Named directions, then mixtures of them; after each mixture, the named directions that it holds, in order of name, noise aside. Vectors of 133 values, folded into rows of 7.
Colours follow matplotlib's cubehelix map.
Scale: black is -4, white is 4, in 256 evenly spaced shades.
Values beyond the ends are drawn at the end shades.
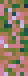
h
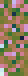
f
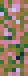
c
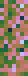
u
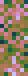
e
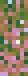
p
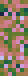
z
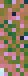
e, f, h.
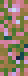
c.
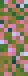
e, u.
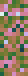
f, z.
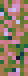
c.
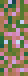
f, p.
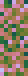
e, f.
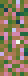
p, z.
